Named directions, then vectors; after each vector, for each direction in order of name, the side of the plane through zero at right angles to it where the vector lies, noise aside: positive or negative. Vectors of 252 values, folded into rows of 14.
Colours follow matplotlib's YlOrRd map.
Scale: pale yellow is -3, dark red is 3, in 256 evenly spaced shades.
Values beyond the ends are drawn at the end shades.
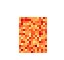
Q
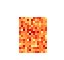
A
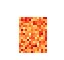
negative, positive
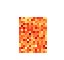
positive, negative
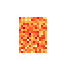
positive, negative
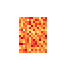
negative, negative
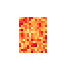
negative, positive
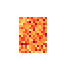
negative, negative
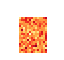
negative, positive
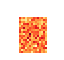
positive, negative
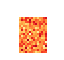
negative, positive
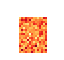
negative, positive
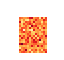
negative, negative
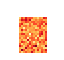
negative, positive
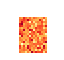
positive, positive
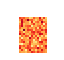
positive, positive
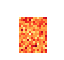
negative, positive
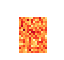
positive, positive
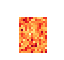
negative, positive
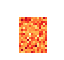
negative, positive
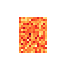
positive, negative
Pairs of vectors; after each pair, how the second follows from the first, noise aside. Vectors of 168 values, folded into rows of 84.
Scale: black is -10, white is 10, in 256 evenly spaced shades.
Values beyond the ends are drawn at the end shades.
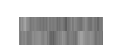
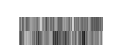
wrapped around, negated, scaled up.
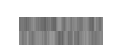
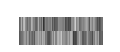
wrapped around, negated, scaled up.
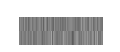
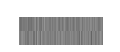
wrapped around, negated, shrunk.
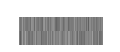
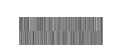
reversed.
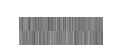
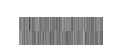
sign-scrambled.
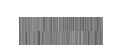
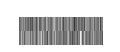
wrapped around, negated, scaled up.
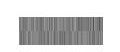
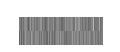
sign-scrambled.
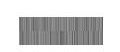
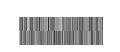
reversed, negated, scaled up.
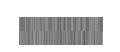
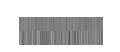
wrapped around, negated, partly zeroed.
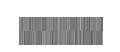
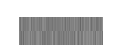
negated, shrunk.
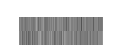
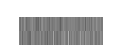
wrapped around, negated, partly zeroed.
